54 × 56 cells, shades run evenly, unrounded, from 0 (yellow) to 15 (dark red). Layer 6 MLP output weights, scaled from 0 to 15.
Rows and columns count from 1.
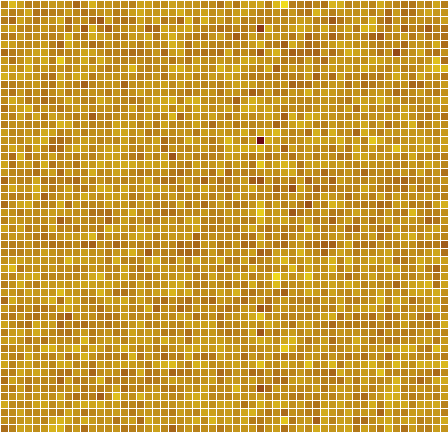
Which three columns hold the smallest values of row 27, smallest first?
33, 52, 17
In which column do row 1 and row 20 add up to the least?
36
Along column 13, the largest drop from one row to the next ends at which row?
51
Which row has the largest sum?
31
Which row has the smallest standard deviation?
25
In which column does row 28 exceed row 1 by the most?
42
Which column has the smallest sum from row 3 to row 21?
3
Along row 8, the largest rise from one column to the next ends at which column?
56
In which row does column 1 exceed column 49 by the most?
54
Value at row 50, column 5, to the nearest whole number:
5
